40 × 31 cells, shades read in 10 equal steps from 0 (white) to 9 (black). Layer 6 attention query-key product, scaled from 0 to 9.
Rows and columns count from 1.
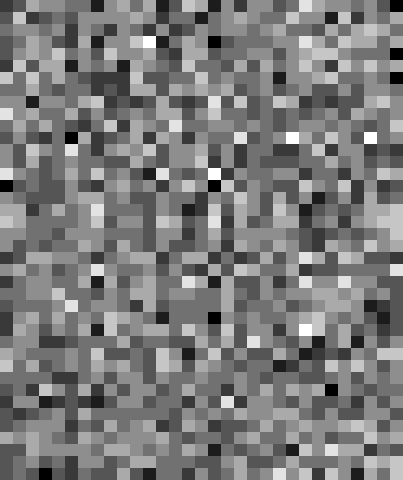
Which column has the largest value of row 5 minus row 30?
31
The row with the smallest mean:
19
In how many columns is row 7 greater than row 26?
11
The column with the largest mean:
6
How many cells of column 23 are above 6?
3
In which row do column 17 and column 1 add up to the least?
15
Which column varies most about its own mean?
17
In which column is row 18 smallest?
8
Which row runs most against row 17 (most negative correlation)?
25
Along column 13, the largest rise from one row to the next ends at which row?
16
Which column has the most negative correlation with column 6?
29
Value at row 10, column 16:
4
